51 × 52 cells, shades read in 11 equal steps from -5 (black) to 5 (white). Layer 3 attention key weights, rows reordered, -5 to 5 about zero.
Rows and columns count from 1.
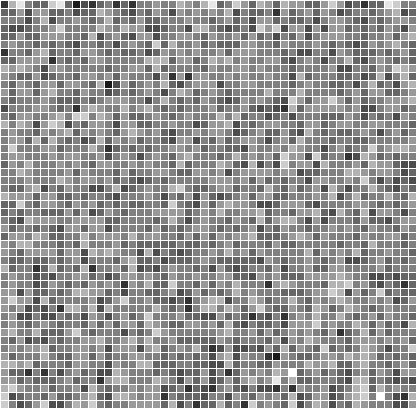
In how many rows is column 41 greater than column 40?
12
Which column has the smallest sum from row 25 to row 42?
8
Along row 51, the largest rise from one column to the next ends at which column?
32
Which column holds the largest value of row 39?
33
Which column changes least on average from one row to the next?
18
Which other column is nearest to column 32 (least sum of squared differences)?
9
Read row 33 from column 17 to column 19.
2 -1 -1
